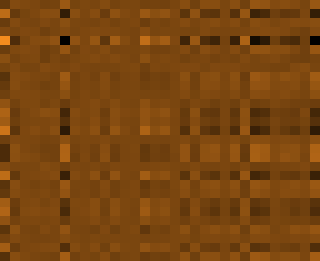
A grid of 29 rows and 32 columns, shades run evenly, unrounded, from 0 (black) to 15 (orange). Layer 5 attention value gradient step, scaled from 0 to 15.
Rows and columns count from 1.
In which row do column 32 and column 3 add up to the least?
5
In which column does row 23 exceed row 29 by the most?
1
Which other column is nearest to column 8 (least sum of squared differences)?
6
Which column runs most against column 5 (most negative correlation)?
28
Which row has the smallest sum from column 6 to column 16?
26
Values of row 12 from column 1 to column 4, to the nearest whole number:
9 7 8 8
